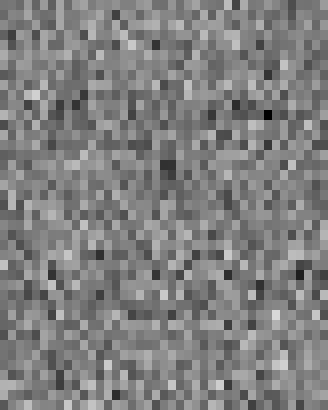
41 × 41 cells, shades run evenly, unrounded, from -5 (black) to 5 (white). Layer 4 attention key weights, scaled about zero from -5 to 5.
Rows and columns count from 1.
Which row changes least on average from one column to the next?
31
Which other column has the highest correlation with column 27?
22
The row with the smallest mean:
12
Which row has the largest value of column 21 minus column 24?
30
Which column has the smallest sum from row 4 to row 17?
34
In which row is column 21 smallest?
17
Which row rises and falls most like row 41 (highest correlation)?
28
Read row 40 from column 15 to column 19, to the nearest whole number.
-3 -1 0 1 -1
